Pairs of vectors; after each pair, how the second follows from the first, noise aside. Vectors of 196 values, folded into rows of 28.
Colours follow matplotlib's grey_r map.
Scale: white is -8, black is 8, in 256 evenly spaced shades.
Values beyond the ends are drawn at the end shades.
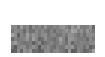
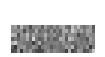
scaled up.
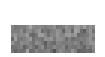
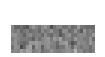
reversed.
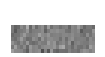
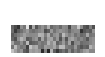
scaled up.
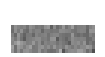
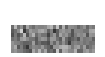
wrapped around, scaled up.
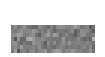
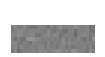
shrunk.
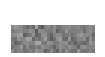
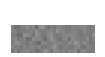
negated, shrunk.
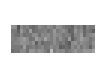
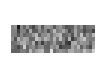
scaled up.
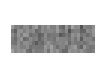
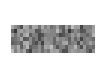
scaled up.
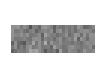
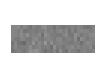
shrunk.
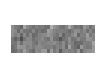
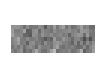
reversed.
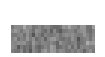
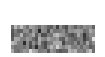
wrapped around, scaled up.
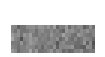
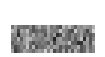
wrapped around, scaled up.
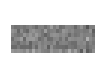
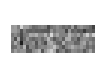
wrapped around, scaled up.
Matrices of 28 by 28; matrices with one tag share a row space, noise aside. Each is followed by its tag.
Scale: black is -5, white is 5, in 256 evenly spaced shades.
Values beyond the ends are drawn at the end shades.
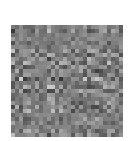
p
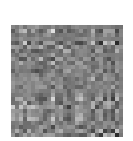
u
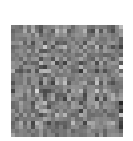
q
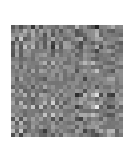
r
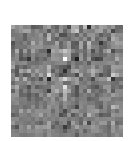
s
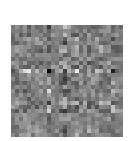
s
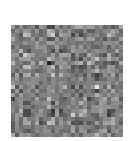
p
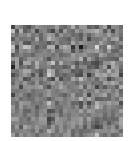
p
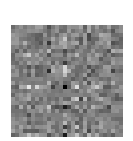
s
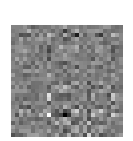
s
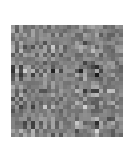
r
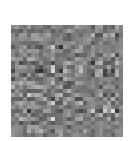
u
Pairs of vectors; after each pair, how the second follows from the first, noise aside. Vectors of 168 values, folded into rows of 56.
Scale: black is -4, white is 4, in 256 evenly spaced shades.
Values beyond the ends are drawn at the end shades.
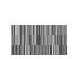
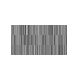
reversed, negated, shrunk.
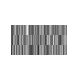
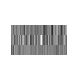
wrapped around, partly zeroed.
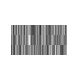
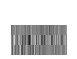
negated, partly zeroed.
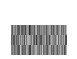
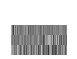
reversed, partly zeroed.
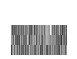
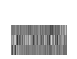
wrapped around, negated, partly zeroed.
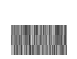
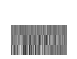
reversed, negated, partly zeroed.
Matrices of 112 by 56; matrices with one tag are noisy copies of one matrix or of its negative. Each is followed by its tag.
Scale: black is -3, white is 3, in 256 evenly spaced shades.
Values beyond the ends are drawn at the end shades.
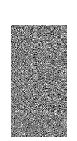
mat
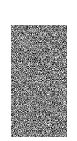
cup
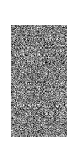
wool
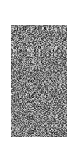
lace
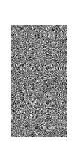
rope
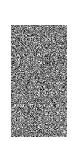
wool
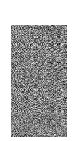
mat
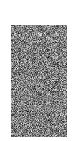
cup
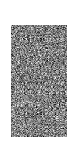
wool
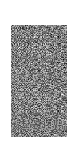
mat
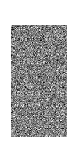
wool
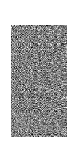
mat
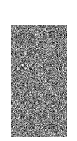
rope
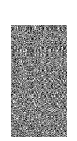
lace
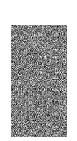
cup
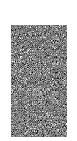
cup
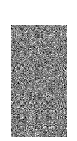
rope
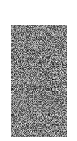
cup
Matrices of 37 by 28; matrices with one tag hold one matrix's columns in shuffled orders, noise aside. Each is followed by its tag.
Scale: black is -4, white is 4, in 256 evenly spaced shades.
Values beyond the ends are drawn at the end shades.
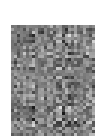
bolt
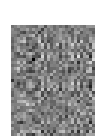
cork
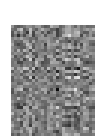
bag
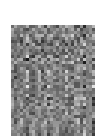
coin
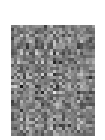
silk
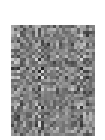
bag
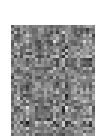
bolt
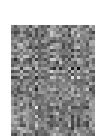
bag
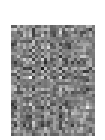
bag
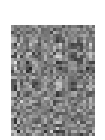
cork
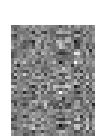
silk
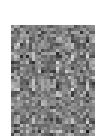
cork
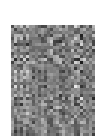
coin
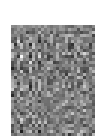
cork
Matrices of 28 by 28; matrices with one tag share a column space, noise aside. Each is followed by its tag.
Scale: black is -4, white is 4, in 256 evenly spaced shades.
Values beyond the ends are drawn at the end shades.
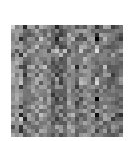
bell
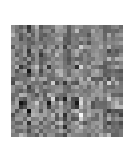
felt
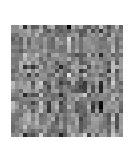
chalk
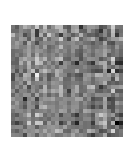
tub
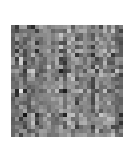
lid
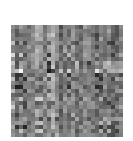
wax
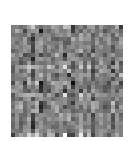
chalk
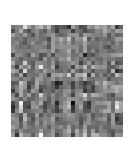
chalk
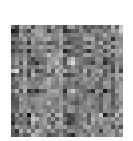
lid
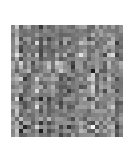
wax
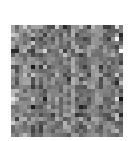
bell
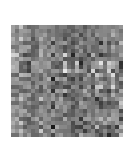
wax
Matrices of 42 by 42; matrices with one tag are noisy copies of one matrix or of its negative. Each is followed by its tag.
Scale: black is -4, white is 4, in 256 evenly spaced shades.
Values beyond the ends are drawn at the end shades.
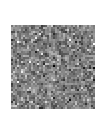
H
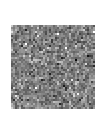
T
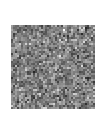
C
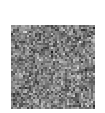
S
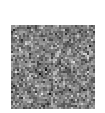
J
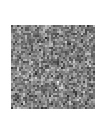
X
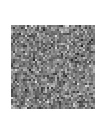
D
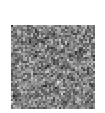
X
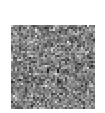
X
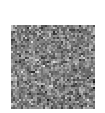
H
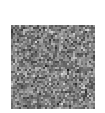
T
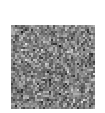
T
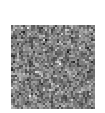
J
